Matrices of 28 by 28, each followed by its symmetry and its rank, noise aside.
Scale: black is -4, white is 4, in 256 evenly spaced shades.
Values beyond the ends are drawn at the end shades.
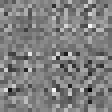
no symmetry, rank four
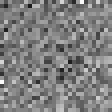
symmetric, rank six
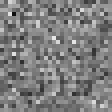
no symmetry, rank eight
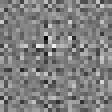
antisymmetric, rank four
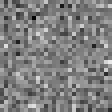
no symmetry, rank eight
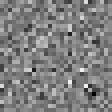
symmetric, rank six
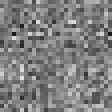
no symmetry, rank six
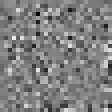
antisymmetric, rank six
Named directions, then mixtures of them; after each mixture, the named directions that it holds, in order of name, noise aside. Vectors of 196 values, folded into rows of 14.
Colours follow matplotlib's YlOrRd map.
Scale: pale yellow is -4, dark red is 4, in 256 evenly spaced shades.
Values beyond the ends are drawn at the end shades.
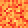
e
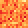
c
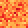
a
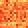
a, c.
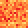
a, c.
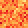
a, c.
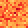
a.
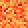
a, e.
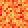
e.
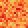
a.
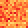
a, c.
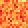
c, e.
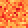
a.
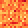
c.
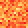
a.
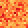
a.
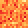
c.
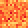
a, c.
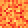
e.
